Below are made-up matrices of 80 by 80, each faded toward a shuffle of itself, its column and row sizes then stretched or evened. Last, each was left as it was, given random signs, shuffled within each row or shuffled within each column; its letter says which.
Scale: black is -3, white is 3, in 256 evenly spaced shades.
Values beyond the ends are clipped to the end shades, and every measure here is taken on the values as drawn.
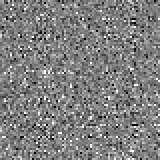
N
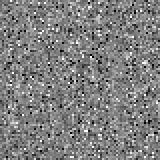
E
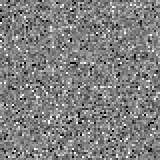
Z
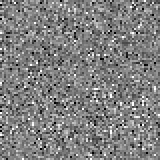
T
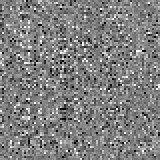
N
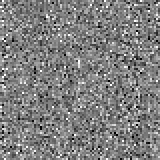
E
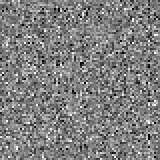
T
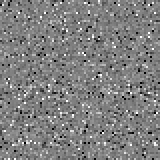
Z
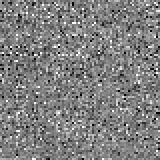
T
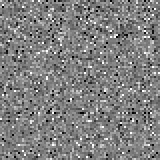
N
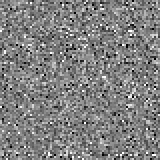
T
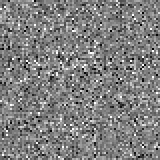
T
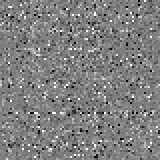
T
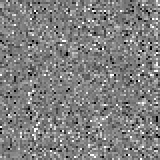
N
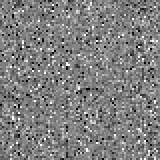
E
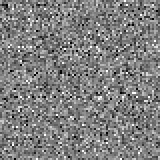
Z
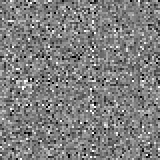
T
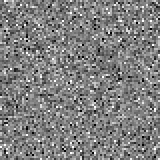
E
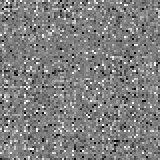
N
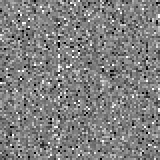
E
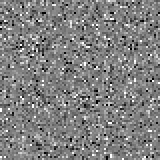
T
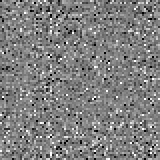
N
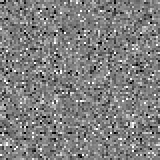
T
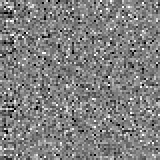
N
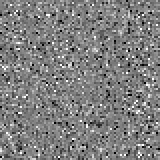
T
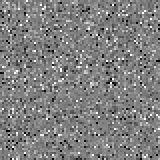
N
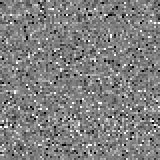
Z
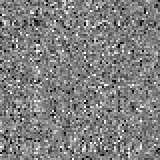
N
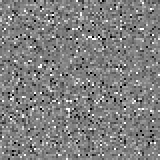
N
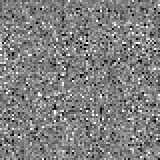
T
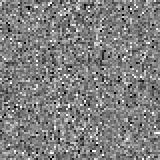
E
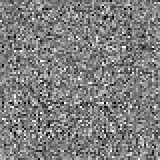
T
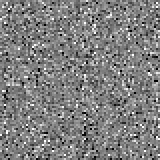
E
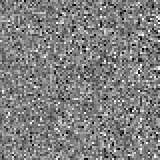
E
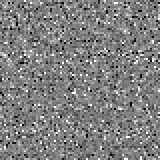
Z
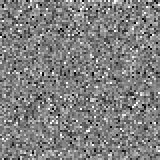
Z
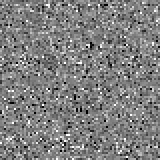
Z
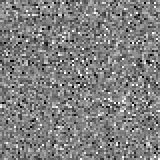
Z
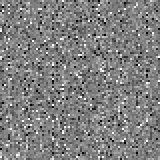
E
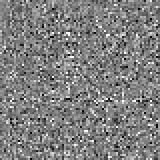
N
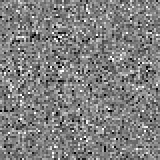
T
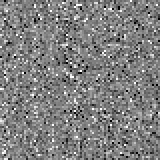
E
